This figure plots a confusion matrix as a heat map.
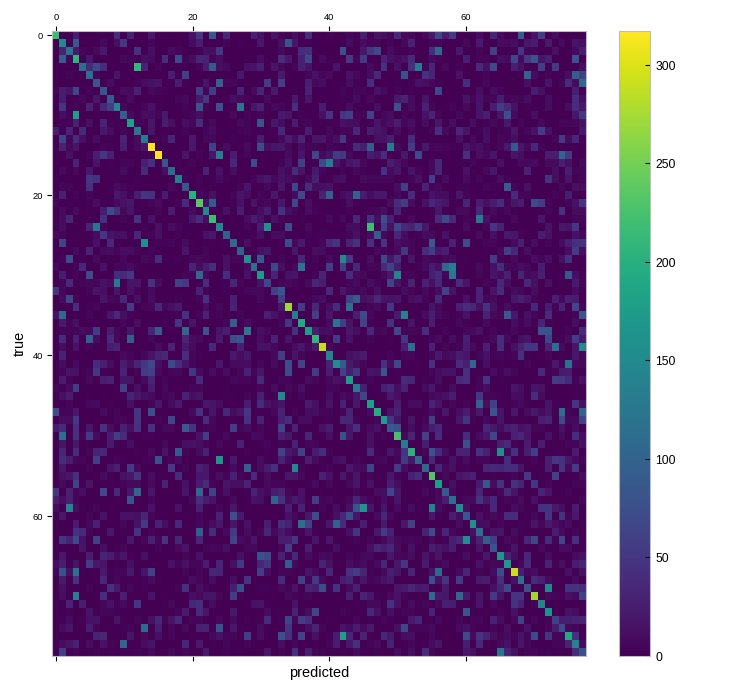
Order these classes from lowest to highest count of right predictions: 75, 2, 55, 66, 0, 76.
2, 76, 66, 75, 0, 55
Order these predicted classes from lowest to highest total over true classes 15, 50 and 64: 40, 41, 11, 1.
11, 40, 41, 1
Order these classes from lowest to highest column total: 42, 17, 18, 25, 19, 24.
25, 17, 18, 19, 24, 42
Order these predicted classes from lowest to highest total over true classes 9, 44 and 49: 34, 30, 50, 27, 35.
34, 30, 35, 27, 50
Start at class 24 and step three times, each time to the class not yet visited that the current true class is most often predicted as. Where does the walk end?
21
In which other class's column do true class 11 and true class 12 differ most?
30
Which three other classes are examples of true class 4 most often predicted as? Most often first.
12, 53, 23
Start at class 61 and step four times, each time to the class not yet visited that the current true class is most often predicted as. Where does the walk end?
42
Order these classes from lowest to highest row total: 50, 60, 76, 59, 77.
77, 76, 60, 59, 50
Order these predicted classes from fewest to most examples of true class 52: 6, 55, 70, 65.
6, 70, 55, 65
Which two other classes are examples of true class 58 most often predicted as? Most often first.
32, 11
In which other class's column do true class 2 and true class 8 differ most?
56
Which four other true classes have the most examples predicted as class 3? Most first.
10, 70, 67, 1
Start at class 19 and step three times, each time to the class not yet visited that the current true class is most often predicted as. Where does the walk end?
43
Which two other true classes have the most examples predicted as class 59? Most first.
70, 68
